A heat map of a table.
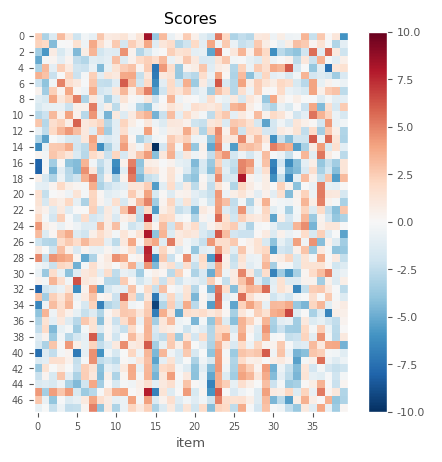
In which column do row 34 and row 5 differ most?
0
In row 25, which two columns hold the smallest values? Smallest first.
39, 15
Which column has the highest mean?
23
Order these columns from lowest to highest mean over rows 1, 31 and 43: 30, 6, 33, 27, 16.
30, 33, 16, 6, 27
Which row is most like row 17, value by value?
16
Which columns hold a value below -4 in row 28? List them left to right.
6, 15, 22
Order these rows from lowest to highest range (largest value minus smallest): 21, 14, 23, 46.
21, 46, 23, 14
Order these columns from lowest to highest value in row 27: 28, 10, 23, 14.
10, 28, 23, 14
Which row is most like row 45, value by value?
28
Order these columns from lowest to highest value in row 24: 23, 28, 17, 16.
17, 28, 23, 16
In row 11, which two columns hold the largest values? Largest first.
5, 37
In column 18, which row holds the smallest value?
35
